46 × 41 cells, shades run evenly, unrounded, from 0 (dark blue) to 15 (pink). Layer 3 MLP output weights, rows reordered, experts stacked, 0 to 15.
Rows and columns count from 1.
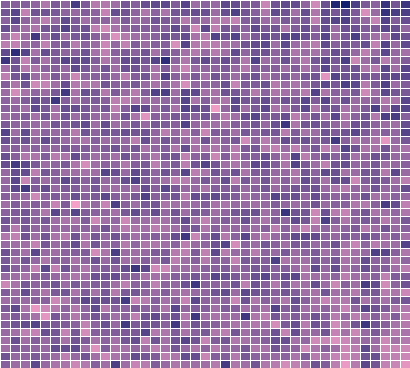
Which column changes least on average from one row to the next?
26
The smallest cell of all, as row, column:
1, 35
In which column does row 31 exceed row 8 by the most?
17
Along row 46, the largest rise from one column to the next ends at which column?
24
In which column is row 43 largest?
34
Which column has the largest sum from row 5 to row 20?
22
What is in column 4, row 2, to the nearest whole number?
6
